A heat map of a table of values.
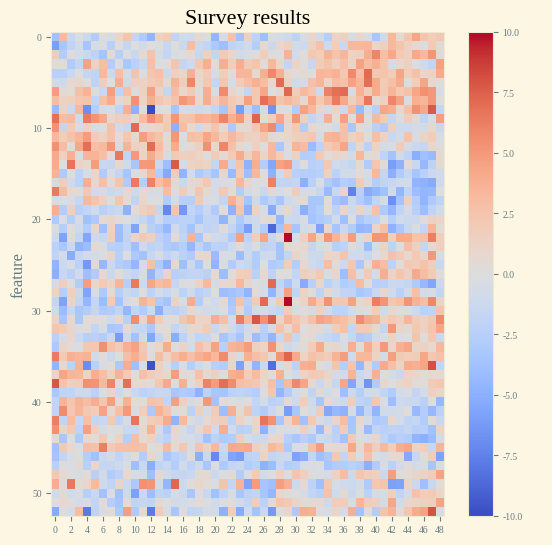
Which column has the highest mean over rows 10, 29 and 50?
29
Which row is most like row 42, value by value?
10
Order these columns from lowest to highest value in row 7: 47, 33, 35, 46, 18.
18, 33, 46, 47, 35
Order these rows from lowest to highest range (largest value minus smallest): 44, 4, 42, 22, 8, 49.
44, 4, 42, 49, 22, 8
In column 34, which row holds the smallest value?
41
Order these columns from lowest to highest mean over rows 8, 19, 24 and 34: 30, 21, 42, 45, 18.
21, 30, 18, 42, 45
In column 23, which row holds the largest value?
31
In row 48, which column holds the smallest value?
12
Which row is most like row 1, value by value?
26
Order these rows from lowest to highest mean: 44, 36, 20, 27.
20, 44, 36, 27
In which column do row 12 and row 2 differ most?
4
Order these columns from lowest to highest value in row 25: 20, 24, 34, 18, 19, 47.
20, 18, 24, 19, 47, 34
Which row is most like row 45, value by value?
34
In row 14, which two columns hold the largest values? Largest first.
15, 2
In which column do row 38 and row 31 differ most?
39
